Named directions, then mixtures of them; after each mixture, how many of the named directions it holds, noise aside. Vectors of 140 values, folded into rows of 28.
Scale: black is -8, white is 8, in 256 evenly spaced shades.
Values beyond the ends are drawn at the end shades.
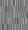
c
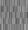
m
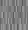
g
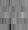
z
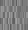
two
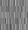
four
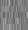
four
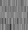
three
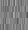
two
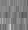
one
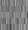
four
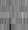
one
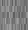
three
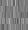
two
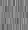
one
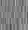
four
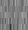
three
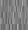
one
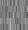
four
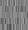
two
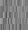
two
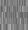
four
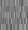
four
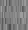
four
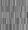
four
